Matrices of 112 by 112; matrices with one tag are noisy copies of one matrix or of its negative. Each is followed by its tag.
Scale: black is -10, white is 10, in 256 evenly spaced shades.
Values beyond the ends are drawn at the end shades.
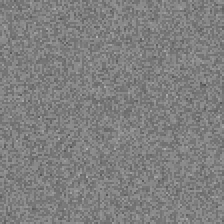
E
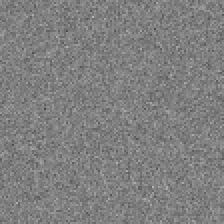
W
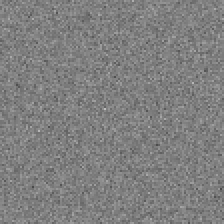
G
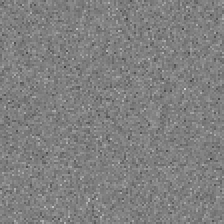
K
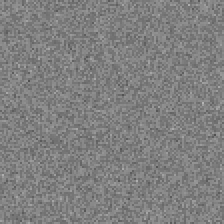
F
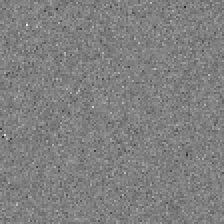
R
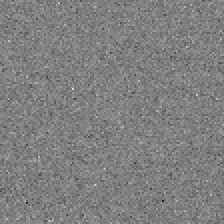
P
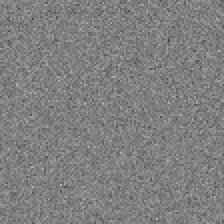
G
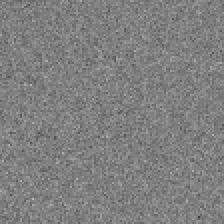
P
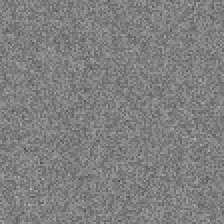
F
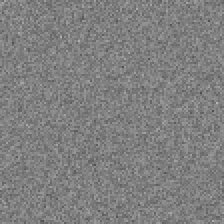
K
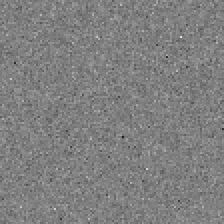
E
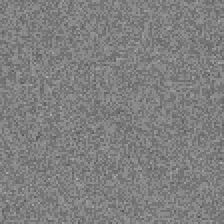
P
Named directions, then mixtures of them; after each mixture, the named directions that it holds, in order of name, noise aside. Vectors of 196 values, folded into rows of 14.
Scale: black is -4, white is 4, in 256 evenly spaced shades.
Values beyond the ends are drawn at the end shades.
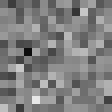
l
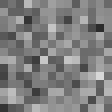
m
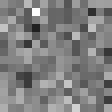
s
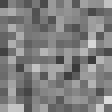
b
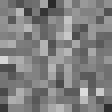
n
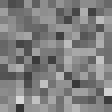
l, m, s.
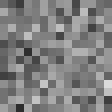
l, m.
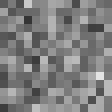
m.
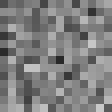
b, m.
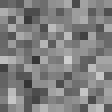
b, m, n.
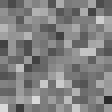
l, s.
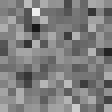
s.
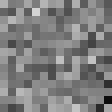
b, s.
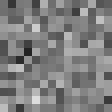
l.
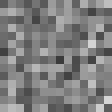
b.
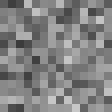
l, m, s.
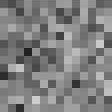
l, m.
